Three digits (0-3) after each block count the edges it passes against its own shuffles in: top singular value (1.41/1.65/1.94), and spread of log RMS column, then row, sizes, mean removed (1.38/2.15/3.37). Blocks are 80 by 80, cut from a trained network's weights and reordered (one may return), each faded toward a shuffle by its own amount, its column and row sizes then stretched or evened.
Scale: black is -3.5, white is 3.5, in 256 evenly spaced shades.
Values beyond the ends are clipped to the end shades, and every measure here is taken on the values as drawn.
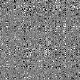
1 2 2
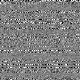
3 0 3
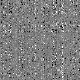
0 2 1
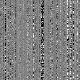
3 3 0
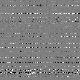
2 1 3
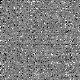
0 2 1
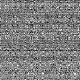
3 2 1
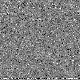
1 0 1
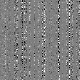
2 3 0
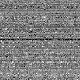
3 0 2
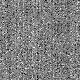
1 0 0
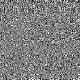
2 1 2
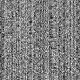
3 0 1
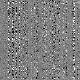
1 3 1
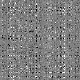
3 2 2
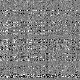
2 1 3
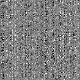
2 2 1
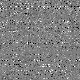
0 0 2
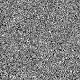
1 0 1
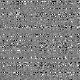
0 2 3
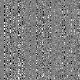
2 3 1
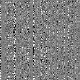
1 3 1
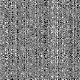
3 2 2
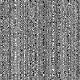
3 2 1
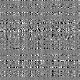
3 2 3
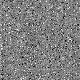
0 0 1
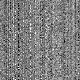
3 2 0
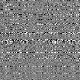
3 1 3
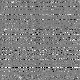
2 0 3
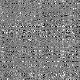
1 1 3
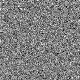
1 0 1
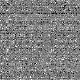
2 1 1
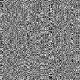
3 2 0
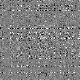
0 2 3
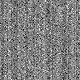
2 0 0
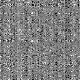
2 1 2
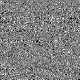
0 0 2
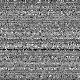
3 0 2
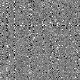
2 2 1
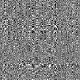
3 2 2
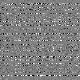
2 1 3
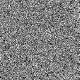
1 1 0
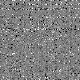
0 1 2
